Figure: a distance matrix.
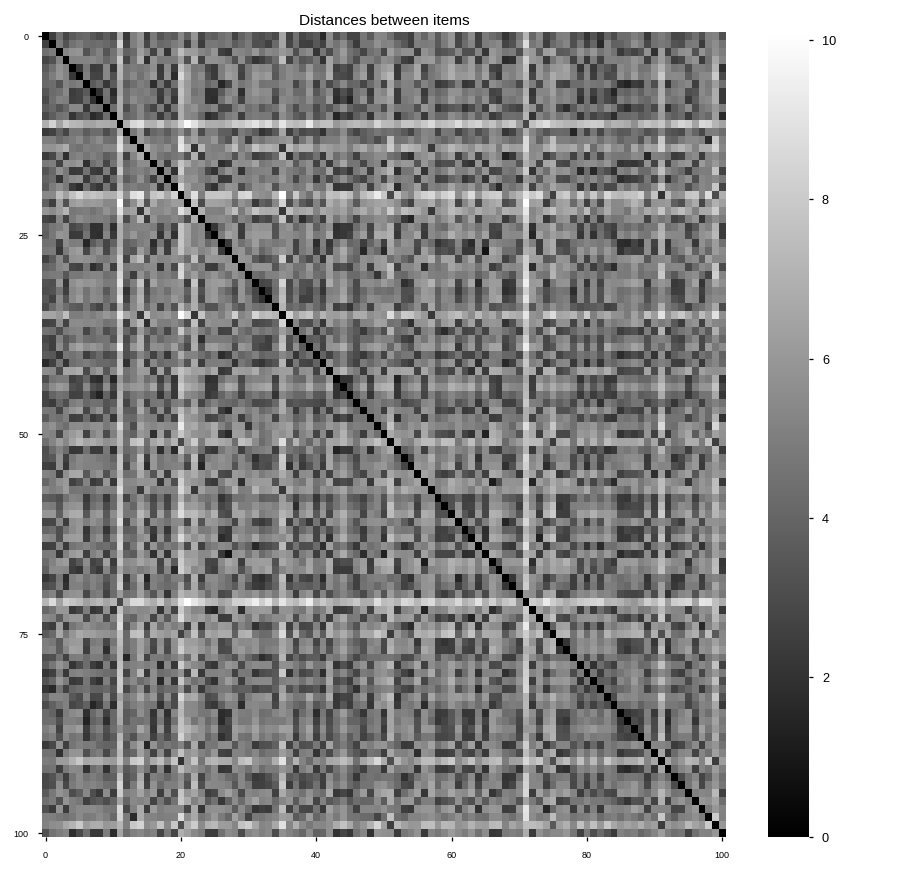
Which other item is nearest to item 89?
15
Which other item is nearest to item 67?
19
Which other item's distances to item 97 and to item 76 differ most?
74
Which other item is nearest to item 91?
20
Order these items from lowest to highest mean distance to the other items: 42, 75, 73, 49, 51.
73, 42, 49, 75, 51
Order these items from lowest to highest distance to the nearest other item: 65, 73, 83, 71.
65, 73, 83, 71
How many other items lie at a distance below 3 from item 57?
3
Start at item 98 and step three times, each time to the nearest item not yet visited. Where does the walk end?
49
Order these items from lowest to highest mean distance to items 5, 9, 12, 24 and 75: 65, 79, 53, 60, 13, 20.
79, 53, 65, 13, 60, 20
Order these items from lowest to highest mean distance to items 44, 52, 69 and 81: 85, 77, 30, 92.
30, 92, 85, 77
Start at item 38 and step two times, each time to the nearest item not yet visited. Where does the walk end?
54
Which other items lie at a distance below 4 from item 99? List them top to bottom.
20, 51, 75, 91
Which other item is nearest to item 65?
27
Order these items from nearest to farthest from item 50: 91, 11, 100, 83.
100, 83, 91, 11
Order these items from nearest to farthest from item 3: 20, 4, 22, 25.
4, 25, 20, 22
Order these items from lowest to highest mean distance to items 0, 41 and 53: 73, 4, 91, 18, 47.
4, 18, 47, 91, 73
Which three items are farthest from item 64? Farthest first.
71, 11, 35
